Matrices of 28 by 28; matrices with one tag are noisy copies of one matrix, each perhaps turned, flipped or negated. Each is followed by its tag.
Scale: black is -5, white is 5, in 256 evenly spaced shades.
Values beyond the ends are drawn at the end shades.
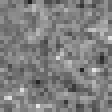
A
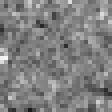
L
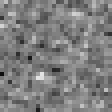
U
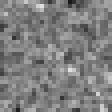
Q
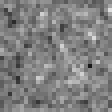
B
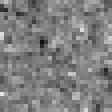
Q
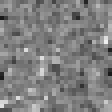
Q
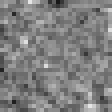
L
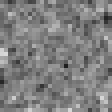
L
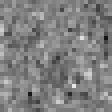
A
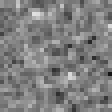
U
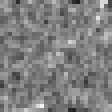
Q
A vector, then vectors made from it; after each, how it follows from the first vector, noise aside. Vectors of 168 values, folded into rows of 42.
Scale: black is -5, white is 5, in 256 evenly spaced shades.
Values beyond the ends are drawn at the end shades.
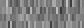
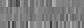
partly zeroed.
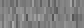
reversed, negated, shrunk.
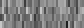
wrapped around.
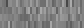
negated, shrunk.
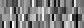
reversed, negated, scaled up.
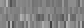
partly zeroed.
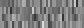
wrapped around, negated.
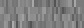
reversed, negated, shrunk.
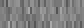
negated, shrunk.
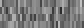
wrapped around.
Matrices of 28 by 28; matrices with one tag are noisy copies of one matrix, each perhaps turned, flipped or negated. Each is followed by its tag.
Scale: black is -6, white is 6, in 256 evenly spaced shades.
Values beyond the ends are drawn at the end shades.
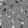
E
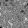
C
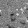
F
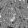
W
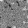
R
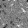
C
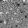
E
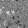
F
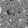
W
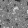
W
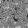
W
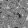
W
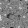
W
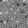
E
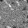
R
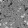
C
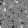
E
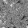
C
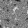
W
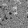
F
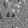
F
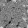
R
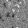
F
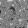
W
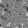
R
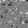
E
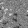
F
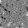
R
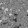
F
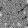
R
